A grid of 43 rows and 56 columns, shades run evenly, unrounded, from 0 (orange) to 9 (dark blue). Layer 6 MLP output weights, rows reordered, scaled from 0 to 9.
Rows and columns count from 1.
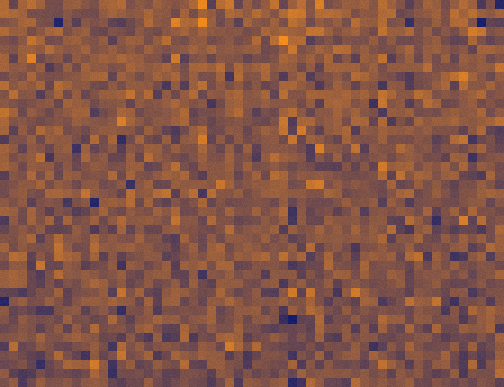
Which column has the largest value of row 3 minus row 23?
54
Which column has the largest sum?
6
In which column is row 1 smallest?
23
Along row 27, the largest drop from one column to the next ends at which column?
21
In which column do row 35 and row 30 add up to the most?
14
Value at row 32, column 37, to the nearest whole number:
4
